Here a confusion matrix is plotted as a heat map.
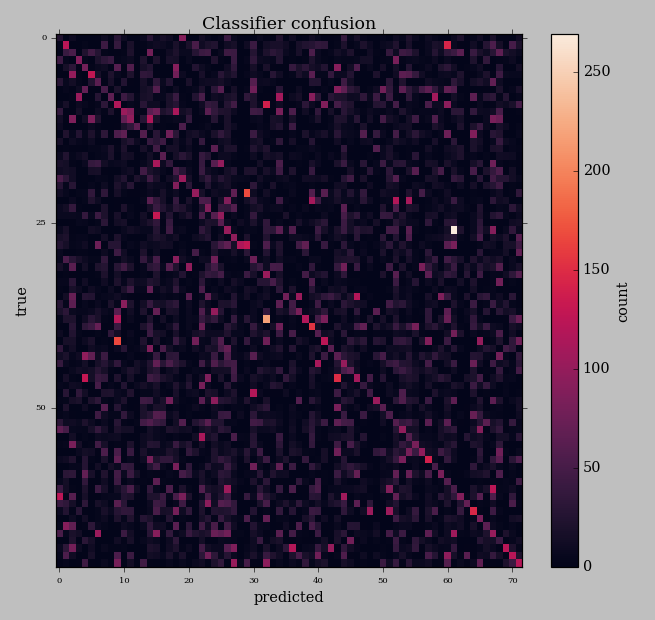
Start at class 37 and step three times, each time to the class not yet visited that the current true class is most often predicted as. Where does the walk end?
49
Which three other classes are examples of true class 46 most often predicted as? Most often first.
43, 4, 23
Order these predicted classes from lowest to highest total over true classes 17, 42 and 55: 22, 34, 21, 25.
21, 22, 34, 25
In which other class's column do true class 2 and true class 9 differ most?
32
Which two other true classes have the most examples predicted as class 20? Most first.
31, 35
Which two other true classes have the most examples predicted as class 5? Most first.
11, 43
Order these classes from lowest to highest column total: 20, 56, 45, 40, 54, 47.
56, 47, 20, 45, 40, 54
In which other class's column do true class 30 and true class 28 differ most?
29
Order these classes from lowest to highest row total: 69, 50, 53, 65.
50, 65, 53, 69
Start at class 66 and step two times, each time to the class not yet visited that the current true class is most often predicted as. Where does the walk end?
60
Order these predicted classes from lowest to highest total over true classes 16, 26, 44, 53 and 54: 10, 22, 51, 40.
10, 51, 40, 22
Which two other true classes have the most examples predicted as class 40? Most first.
44, 70
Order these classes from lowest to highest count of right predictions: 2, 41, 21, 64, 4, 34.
34, 2, 4, 21, 41, 64
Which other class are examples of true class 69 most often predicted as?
36
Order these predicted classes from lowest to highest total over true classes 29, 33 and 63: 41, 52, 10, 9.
41, 10, 52, 9
